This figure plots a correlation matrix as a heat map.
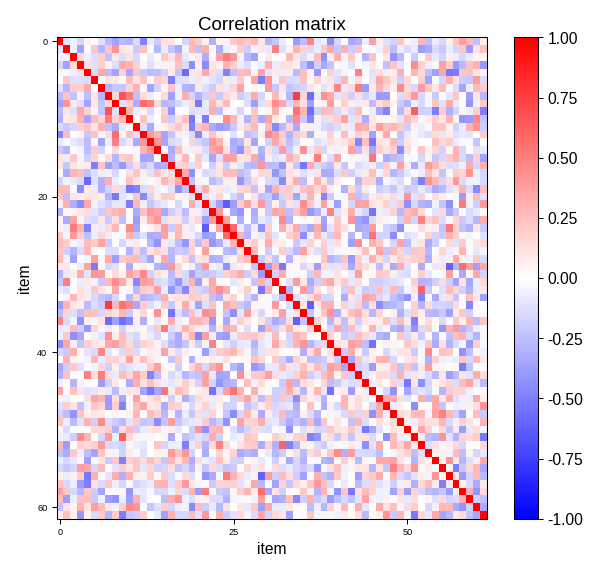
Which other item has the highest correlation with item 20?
50
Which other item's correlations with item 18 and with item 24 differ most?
32
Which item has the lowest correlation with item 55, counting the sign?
57
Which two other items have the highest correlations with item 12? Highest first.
8, 30
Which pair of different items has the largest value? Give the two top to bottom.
7, 34
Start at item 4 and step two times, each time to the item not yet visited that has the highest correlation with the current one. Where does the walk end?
6
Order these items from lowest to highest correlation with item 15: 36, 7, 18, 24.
36, 7, 18, 24
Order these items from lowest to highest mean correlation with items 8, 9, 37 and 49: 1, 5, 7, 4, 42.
4, 42, 5, 1, 7
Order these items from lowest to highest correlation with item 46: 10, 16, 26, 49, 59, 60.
16, 59, 10, 49, 26, 60
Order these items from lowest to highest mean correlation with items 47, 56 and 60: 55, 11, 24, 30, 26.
55, 26, 24, 11, 30
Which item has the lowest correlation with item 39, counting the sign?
45
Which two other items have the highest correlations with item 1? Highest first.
31, 8
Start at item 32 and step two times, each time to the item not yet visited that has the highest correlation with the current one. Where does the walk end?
23
